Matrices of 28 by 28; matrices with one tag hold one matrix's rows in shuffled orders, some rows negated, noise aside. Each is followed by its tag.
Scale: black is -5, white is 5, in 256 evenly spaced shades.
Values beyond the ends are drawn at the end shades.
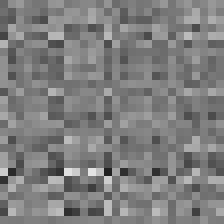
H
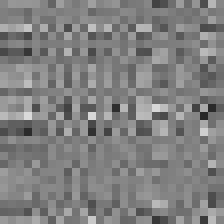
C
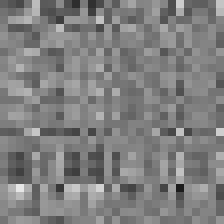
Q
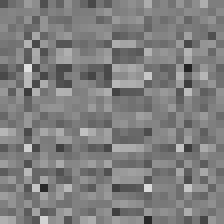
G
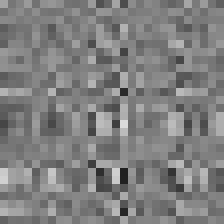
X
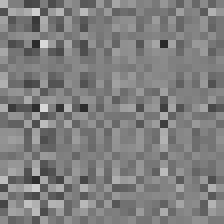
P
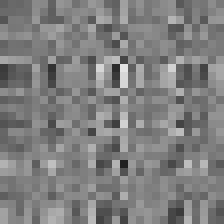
X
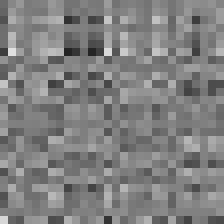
H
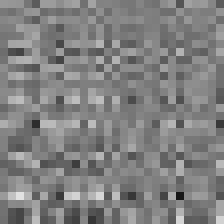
Q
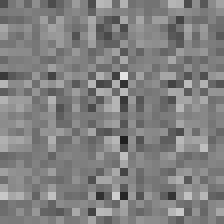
X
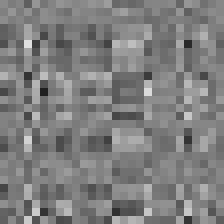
G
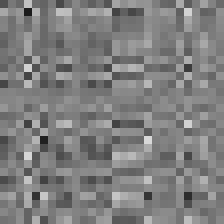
G
